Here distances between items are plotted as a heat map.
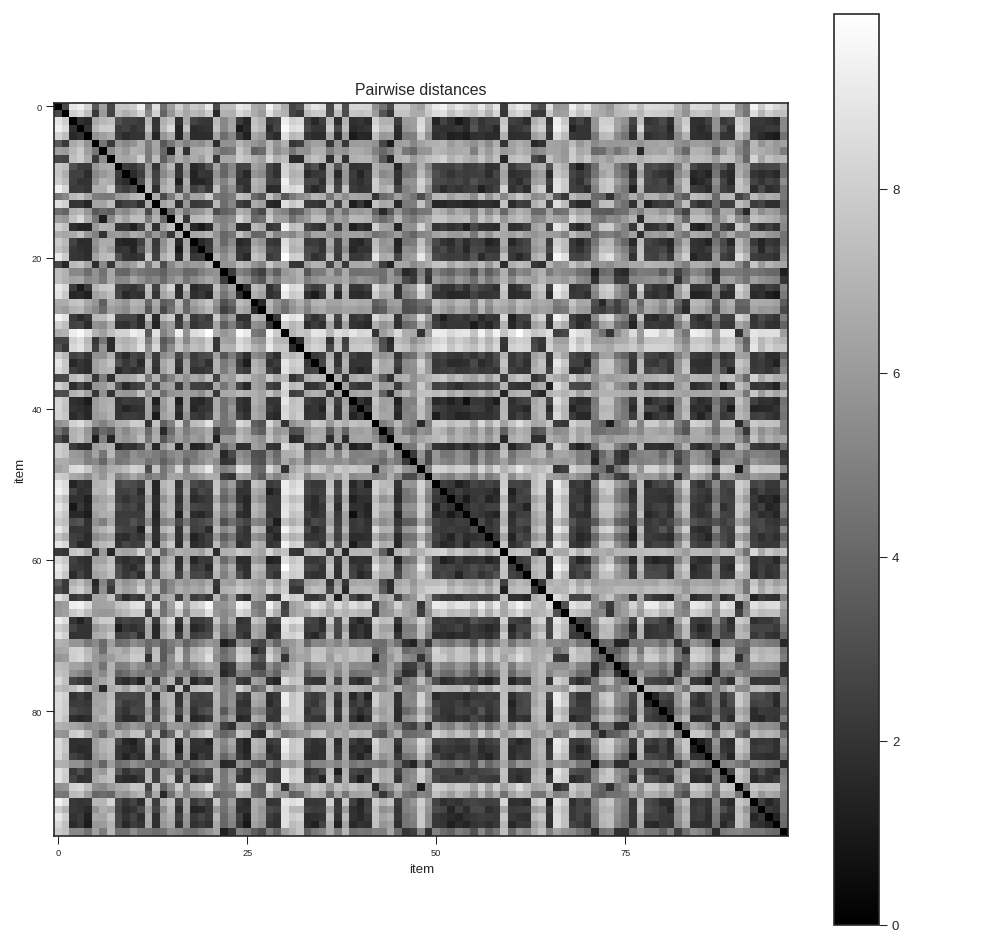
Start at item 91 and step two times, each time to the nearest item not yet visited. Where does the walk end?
43
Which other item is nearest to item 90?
48
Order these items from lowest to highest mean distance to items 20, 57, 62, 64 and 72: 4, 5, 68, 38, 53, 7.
4, 53, 68, 5, 38, 7
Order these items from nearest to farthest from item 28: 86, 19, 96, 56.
56, 86, 19, 96
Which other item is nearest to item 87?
71
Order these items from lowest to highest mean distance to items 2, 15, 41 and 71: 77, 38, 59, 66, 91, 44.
77, 91, 44, 38, 59, 66
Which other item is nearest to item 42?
73
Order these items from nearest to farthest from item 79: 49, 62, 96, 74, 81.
81, 62, 96, 74, 49
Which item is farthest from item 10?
30
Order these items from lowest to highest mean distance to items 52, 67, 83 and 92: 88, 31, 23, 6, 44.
88, 23, 6, 44, 31
